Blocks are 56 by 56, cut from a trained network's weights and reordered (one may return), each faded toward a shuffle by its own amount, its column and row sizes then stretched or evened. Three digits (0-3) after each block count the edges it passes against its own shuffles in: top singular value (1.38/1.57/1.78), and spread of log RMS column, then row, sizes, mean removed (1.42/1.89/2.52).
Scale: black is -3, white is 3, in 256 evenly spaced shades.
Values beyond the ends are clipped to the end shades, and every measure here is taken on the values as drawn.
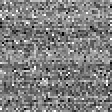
2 0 0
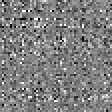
0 2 3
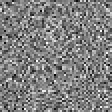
3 0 0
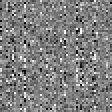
0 3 0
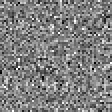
1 1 1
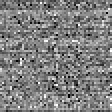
1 1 0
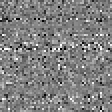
0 2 3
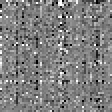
2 3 2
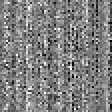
3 3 0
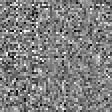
1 2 1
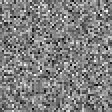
0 0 0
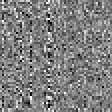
3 3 0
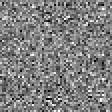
2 1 2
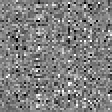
3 3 2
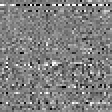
2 1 3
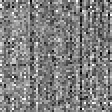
3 2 1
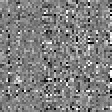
1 3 2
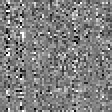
0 3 1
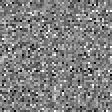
0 1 2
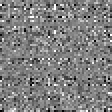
0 2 3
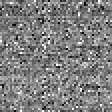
0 1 0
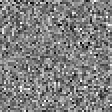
0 0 1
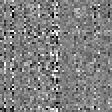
3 3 2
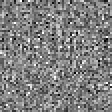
2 0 1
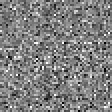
2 1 2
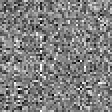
3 2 0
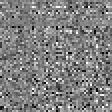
1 2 3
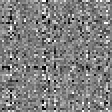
3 3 2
